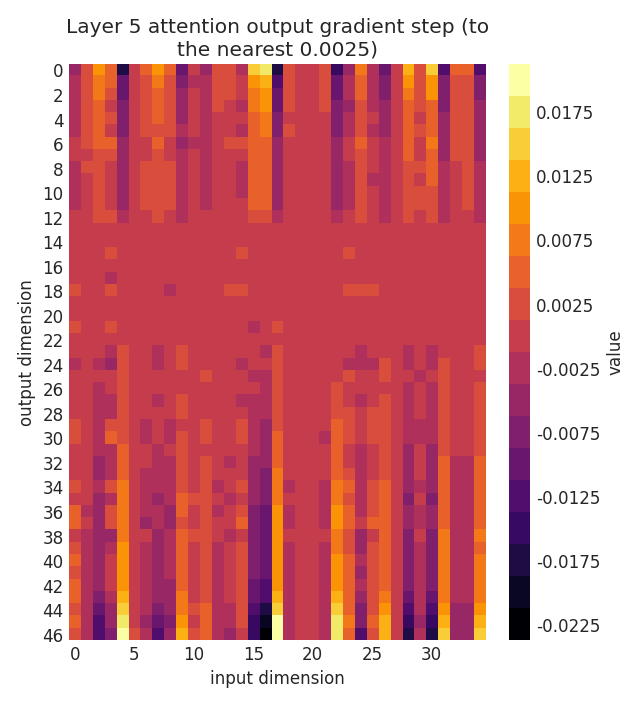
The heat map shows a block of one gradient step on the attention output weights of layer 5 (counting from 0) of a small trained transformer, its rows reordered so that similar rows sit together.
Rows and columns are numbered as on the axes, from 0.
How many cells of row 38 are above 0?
10
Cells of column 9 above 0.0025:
11
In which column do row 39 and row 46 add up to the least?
16
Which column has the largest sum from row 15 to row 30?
17
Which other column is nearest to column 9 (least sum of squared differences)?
26
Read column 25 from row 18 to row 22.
0.0025 0 0 0 0
